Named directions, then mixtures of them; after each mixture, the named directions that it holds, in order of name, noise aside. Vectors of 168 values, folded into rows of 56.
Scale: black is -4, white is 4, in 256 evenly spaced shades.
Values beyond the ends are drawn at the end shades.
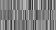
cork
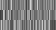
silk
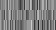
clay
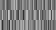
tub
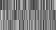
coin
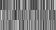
coin.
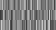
cork, silk.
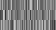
silk.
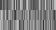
coin.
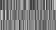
coin, silk.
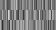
tub.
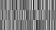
cork, tub.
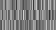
cork, tub.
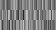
tub.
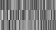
coin, tub.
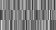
cork, silk.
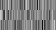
clay, silk.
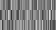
silk, tub.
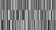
cork, tub.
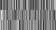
coin.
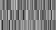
tub.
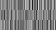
clay, cork.
